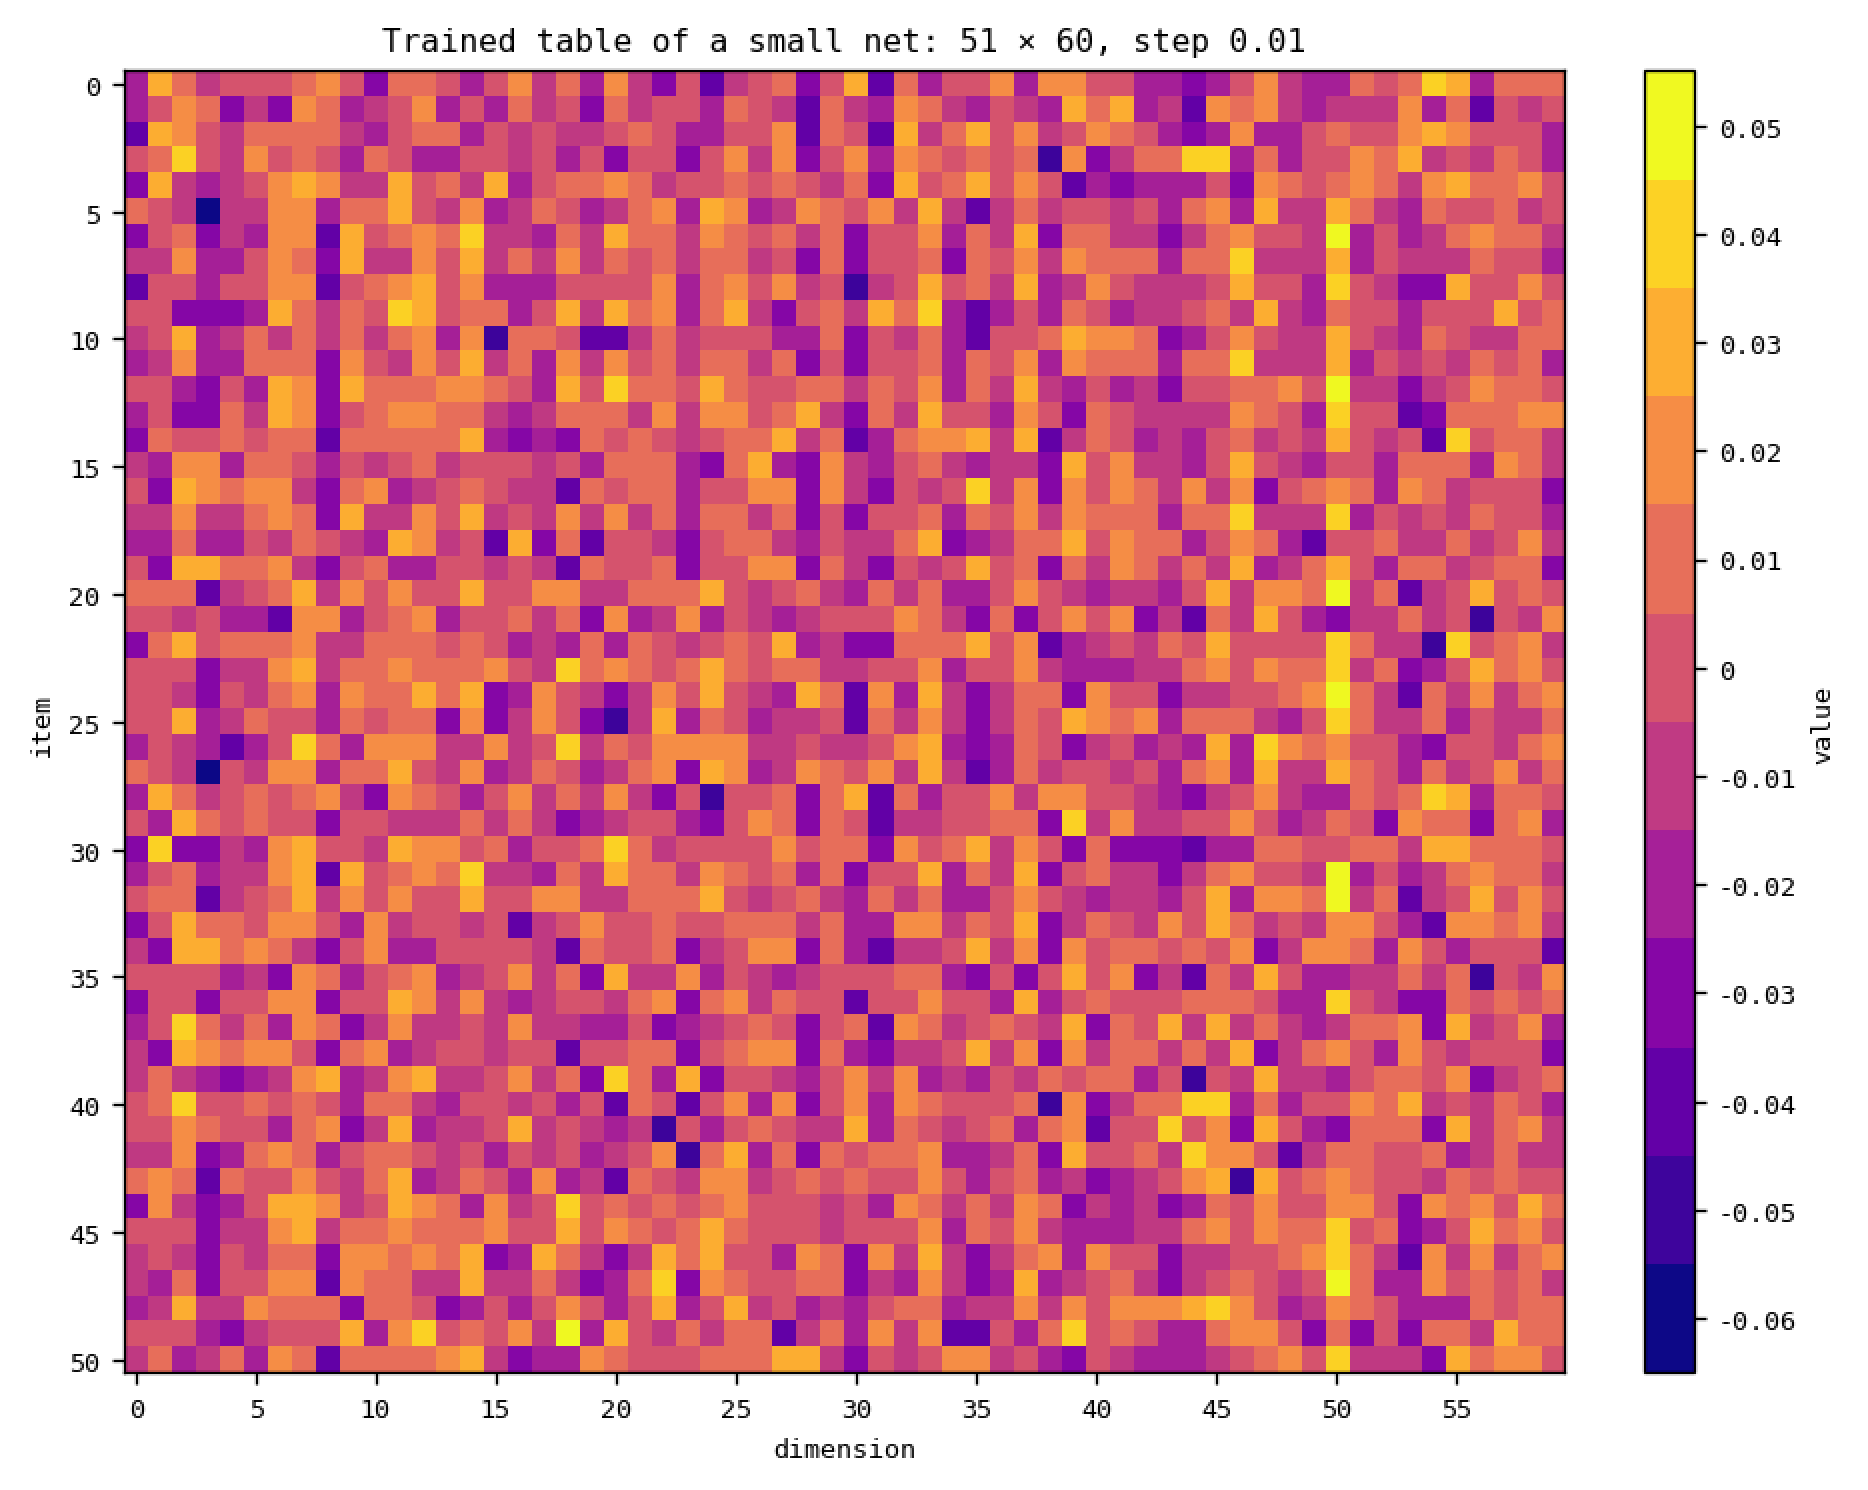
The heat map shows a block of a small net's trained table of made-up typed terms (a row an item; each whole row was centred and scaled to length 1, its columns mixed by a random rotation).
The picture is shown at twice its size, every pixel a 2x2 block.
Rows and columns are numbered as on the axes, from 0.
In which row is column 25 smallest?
0
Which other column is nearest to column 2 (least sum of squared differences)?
5
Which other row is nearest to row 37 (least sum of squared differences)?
41
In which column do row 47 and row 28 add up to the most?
54
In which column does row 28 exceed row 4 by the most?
39
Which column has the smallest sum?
3
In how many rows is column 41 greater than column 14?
19
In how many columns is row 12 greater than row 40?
28
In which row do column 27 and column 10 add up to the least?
49
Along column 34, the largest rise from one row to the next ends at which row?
50
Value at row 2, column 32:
0.03
